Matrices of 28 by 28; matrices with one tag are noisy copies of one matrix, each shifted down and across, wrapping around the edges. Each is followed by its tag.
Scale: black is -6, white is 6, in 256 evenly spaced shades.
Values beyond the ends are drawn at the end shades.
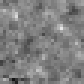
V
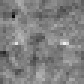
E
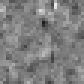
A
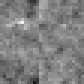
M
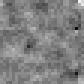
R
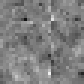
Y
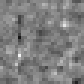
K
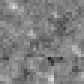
V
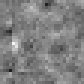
R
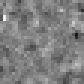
A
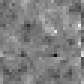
Y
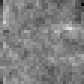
M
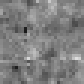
E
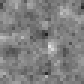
R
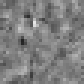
A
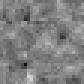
R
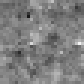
E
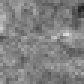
M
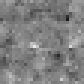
E
